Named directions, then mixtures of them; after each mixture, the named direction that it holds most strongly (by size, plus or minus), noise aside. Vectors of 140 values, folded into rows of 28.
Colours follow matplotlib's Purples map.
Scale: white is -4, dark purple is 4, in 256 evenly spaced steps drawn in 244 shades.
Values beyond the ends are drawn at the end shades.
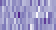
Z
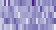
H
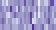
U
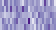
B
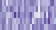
U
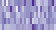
U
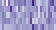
U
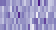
Z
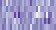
Z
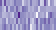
Z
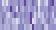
U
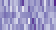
B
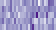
Z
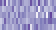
Z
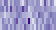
B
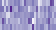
U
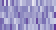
H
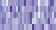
U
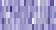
U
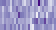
Z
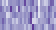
U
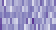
B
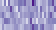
H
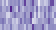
U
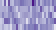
H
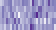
Z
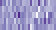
Z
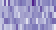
H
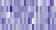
U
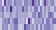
B
